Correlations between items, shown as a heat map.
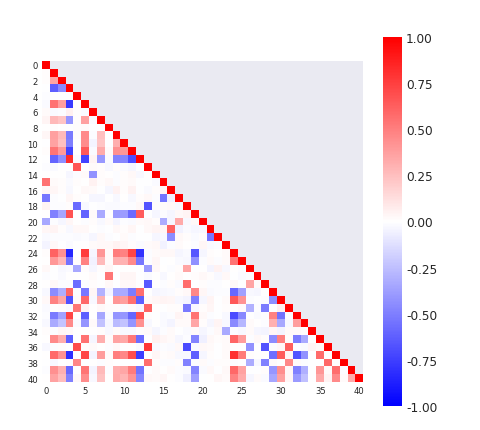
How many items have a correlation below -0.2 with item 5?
6
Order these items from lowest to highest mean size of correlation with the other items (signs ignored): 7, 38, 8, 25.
8, 38, 7, 25
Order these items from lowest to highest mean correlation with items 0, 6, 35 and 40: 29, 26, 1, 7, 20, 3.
3, 29, 20, 26, 7, 1
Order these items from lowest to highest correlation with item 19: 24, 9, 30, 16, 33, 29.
24, 30, 9, 16, 33, 29
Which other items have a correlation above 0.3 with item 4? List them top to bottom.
13, 31, 36, 38
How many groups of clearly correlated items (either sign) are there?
7
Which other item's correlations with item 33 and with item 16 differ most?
21
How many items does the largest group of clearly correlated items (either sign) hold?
20
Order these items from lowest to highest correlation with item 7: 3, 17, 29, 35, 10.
3, 29, 17, 10, 35
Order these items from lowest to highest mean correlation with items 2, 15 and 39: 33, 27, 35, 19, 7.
19, 33, 27, 7, 35
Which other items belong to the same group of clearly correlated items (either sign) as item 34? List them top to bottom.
23
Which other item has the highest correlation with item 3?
12
